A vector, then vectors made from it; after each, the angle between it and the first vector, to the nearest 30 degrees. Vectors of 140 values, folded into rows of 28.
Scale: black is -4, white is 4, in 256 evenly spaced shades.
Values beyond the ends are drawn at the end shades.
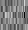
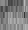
60 degrees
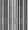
90 degrees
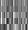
90 degrees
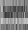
120 degrees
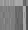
90 degrees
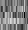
30 degrees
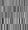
120 degrees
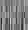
60 degrees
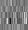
120 degrees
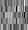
30 degrees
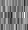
150 degrees
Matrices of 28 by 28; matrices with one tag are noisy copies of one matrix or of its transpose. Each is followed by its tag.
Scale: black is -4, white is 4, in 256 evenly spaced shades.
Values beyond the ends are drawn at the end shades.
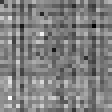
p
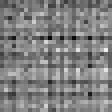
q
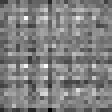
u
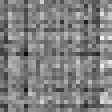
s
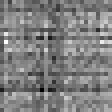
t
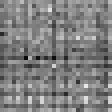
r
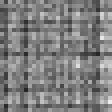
s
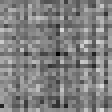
r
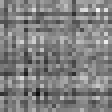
p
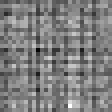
q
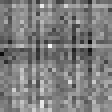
t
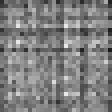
u
